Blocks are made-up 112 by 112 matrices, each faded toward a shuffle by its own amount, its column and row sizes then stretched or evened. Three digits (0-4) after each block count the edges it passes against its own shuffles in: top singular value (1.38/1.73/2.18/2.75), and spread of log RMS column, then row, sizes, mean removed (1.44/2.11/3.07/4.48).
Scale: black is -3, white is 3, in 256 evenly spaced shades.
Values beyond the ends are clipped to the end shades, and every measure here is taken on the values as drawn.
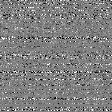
1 0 4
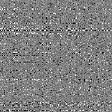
3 2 3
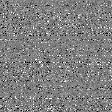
1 1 3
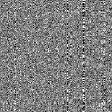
3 3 0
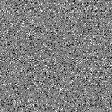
3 0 1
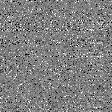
2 0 2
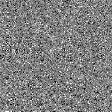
2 1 1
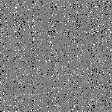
0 2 2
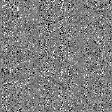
0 3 1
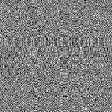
4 0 1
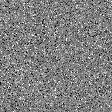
0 0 0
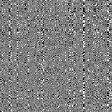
4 3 2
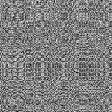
4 0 1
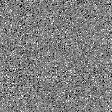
1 1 1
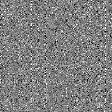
3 2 1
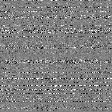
1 1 4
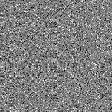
3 0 0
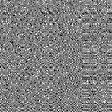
4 0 1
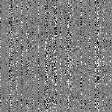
1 4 2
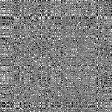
4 2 2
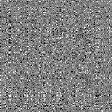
3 2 2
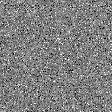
2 0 1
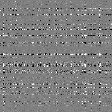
4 2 4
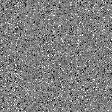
0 2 1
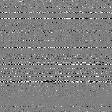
4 0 4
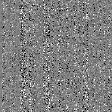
0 3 1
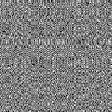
4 1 0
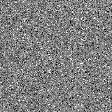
1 1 0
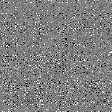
1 2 3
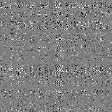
2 2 3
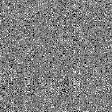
2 2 2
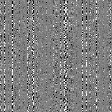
4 4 0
